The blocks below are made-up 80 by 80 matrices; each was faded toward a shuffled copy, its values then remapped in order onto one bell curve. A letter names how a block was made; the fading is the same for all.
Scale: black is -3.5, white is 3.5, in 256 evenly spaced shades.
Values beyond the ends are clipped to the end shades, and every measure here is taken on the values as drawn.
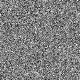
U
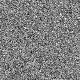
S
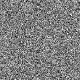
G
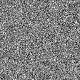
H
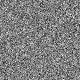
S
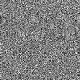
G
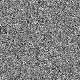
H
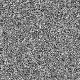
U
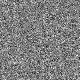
H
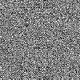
G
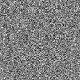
G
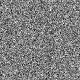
H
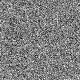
H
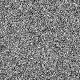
S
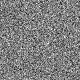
S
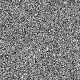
S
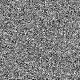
U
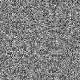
G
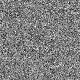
U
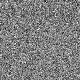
H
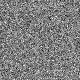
S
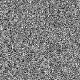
G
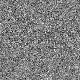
U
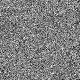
S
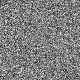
S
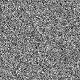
H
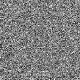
G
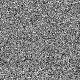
U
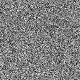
U
